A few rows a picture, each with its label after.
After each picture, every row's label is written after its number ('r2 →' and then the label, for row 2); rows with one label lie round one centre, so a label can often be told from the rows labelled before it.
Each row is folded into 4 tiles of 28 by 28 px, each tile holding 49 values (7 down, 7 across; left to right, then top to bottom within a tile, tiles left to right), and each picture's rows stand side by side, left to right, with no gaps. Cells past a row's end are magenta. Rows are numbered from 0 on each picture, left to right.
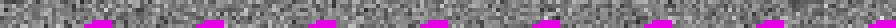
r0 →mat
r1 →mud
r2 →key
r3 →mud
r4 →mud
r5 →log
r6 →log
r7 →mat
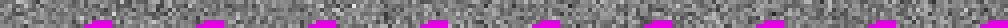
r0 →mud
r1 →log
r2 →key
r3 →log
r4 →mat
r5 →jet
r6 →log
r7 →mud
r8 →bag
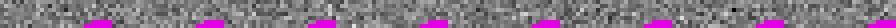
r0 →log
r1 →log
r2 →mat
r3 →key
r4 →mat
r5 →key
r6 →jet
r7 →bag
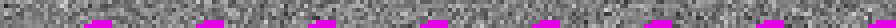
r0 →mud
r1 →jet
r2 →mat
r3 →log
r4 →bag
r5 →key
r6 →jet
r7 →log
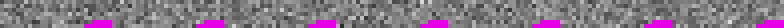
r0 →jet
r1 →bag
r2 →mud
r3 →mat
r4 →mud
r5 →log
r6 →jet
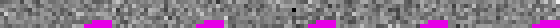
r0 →mat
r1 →log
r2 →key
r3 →key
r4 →mud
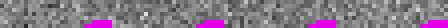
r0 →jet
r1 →key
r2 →mat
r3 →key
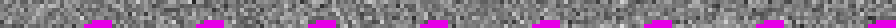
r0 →bag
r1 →jet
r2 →mud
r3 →log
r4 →mat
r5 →mud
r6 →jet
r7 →mat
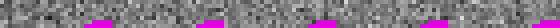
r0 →mat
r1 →jet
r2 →key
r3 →bag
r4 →mat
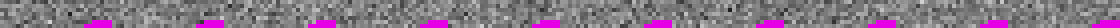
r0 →mat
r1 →log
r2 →mud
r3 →mat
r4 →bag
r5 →jet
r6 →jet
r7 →key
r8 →key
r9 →key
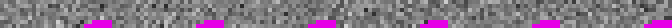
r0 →log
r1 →key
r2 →bag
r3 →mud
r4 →jet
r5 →bag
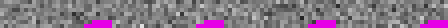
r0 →bag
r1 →mat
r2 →log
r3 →jet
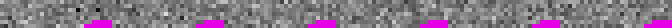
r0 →log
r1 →jet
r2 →bag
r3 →key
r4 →key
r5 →bag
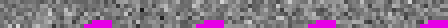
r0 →bag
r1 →mud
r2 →log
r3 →jet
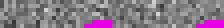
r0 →key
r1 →mud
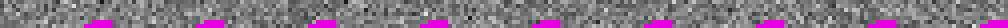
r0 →key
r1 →mat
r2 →log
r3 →mud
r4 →bag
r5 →bag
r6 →jet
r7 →bag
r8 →mat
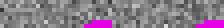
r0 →log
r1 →key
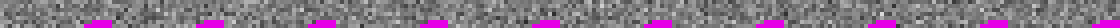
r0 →jet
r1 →jet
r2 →bag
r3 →jet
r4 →log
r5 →mat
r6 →log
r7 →mud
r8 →log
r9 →mud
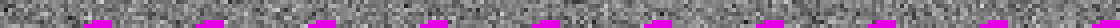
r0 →log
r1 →mat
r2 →mat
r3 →log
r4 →mud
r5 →mat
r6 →bag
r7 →jet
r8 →mud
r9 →jet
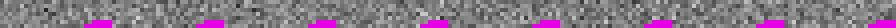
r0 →log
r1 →mat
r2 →mud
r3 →bag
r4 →jet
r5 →key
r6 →jet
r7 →bag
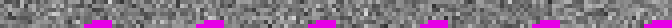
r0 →jet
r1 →mat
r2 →mud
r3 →jet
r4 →key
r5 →key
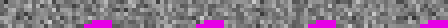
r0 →bag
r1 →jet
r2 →mud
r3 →jet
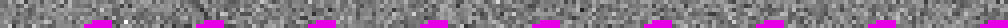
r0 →bag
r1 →bag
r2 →jet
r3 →mat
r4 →mat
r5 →jet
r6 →jet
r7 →jet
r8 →key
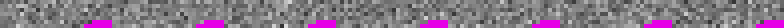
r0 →log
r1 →mat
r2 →mud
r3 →jet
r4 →jet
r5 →jet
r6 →jet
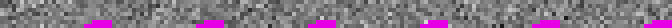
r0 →mud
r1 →key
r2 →mud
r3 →jet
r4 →mud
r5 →key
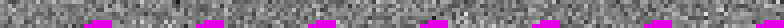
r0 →log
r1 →log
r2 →mat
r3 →mud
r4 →key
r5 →key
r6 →key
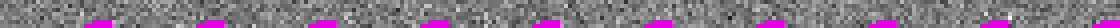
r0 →bag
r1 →mud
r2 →jet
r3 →mat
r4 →jet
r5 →jet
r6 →log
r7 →log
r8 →log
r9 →key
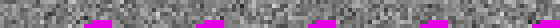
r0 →mat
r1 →bag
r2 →bag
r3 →jet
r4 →jet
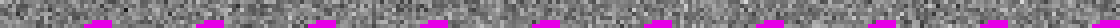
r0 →bag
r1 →mud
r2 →mud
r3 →mat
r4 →key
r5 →jet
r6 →bag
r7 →bag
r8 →key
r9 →mud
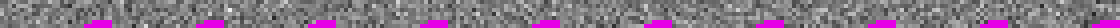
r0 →log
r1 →bag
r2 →mud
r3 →mud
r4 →bag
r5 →log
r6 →bag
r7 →jet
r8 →mud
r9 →log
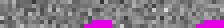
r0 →key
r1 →mud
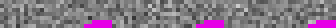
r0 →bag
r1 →jet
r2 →mat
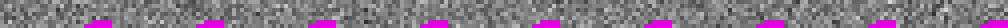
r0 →jet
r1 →mat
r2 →jet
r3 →mud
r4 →bag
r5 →key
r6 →key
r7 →jet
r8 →key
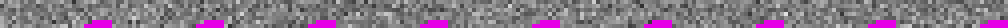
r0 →key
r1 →mat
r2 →key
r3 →jet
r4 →jet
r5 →mud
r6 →bag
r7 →key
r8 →mud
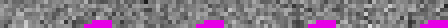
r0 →log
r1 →mat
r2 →bag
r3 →bag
